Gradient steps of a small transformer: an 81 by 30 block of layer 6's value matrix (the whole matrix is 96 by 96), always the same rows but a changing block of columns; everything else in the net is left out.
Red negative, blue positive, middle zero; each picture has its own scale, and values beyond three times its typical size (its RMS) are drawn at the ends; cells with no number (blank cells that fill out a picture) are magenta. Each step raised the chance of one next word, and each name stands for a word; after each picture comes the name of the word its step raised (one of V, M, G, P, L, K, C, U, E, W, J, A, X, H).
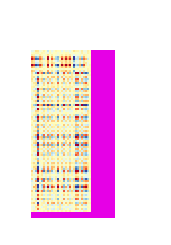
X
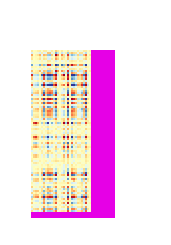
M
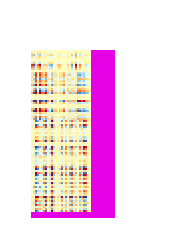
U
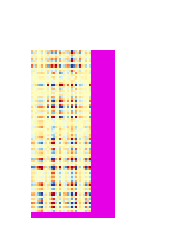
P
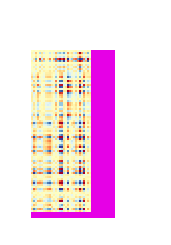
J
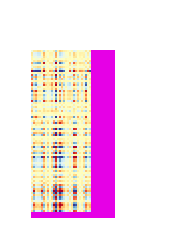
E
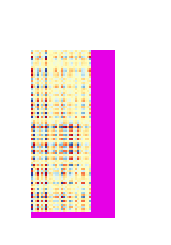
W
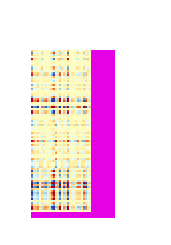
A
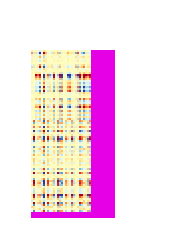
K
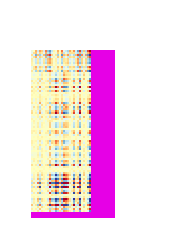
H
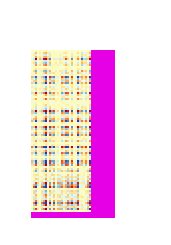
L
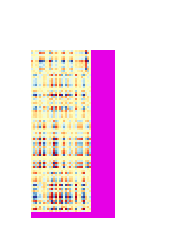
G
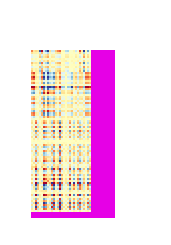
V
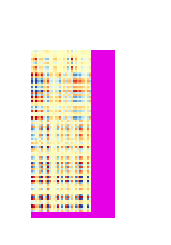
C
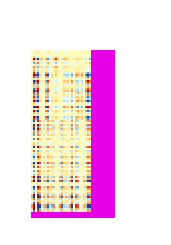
C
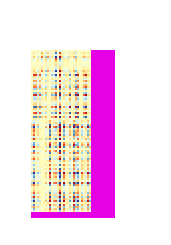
W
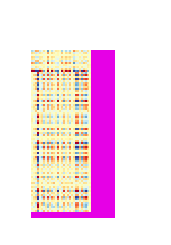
E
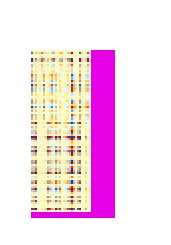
J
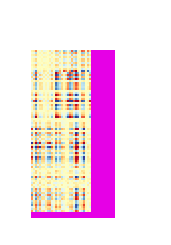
E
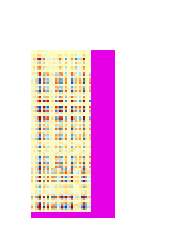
C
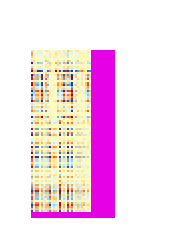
E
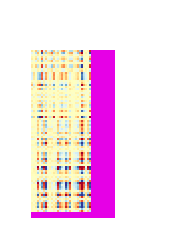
P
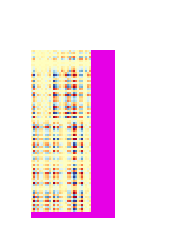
W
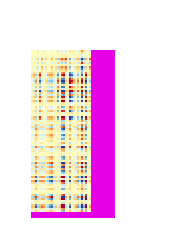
C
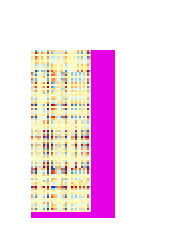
X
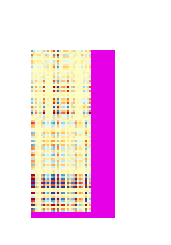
H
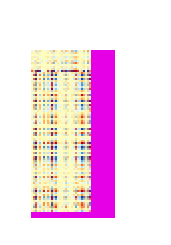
E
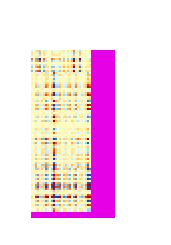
G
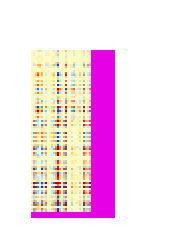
U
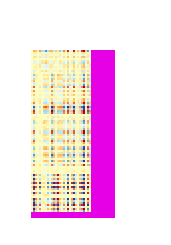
H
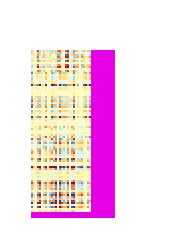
P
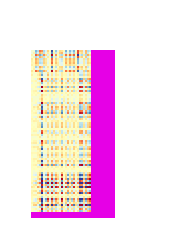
H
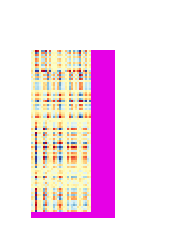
E
